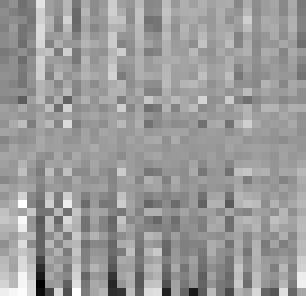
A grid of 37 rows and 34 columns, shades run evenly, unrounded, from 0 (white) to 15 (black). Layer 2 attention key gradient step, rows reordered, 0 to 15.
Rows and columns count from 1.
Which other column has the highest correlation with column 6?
14
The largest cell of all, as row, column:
36, 5
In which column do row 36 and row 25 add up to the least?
3
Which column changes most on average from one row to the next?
8
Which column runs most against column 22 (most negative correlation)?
2
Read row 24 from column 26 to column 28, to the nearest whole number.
7 5 6
